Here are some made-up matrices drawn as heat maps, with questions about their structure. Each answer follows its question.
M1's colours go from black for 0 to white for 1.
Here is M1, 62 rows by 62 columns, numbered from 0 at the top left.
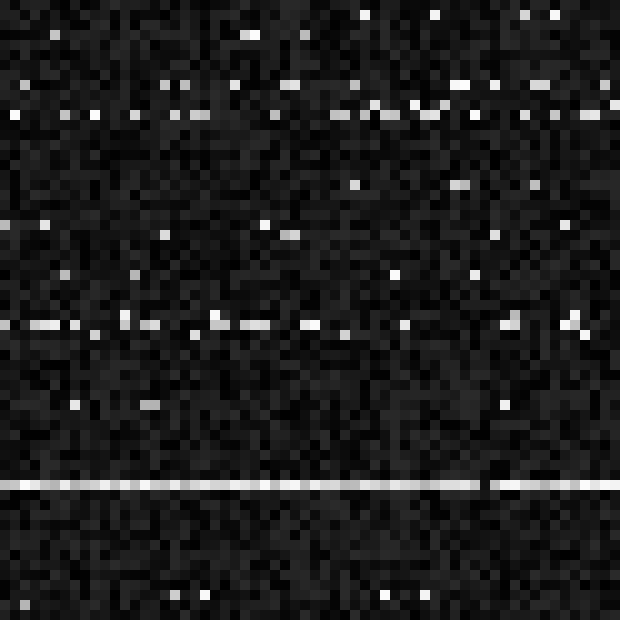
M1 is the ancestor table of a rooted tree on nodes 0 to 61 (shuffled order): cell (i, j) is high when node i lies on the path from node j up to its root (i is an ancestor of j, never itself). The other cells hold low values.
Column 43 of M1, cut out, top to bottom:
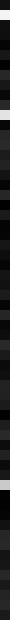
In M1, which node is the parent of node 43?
1
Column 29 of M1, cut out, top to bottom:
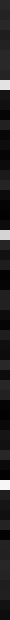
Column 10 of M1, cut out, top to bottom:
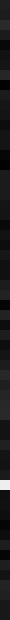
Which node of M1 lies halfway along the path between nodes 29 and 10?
8
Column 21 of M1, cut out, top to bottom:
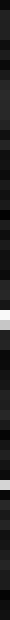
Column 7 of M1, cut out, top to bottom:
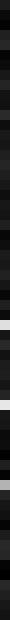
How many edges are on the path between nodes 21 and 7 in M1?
4
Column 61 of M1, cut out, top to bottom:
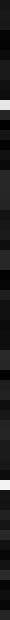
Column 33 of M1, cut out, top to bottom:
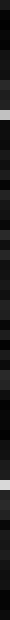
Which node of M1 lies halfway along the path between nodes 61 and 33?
48
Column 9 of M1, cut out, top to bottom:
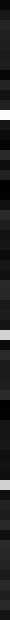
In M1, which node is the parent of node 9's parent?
11
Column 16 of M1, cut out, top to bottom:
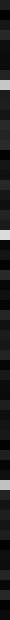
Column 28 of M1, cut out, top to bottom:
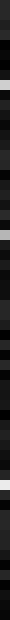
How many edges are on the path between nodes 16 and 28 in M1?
2
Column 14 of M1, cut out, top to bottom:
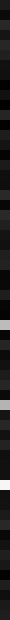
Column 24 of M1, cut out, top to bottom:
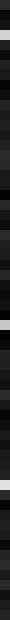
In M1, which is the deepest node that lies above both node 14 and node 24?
32
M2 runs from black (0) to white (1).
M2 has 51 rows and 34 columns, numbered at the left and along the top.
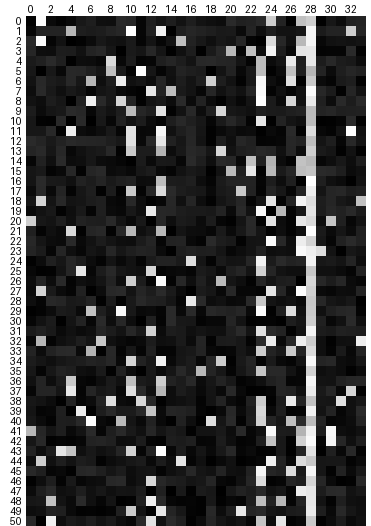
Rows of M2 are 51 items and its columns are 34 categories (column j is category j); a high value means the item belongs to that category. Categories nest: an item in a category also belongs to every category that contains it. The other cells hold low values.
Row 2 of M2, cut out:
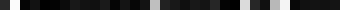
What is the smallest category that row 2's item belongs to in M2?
15
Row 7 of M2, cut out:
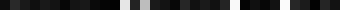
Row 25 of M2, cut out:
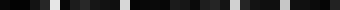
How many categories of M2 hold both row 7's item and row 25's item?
3
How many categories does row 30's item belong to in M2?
1
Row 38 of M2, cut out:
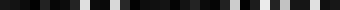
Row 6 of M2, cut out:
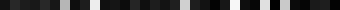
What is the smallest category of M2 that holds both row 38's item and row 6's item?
26
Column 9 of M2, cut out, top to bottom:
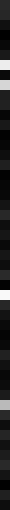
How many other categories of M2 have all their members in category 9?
1
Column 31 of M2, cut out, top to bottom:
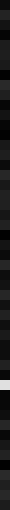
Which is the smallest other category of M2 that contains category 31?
11
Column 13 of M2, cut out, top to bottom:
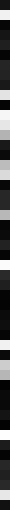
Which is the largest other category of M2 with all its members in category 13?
10
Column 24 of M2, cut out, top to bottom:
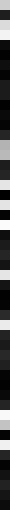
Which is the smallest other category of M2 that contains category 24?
27
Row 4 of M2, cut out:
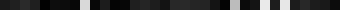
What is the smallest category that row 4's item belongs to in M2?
8
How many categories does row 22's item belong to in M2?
3
